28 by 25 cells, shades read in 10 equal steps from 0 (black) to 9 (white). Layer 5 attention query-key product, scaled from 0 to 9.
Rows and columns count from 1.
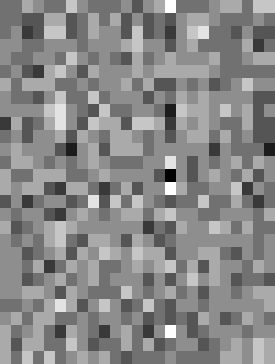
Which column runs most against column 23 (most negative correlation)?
16
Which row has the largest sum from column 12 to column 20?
6
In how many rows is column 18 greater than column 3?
14
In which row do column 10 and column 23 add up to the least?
15
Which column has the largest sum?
13
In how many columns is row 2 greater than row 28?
8
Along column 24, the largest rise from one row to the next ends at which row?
5
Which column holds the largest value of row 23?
12
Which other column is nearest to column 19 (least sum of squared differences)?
11
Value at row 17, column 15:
6
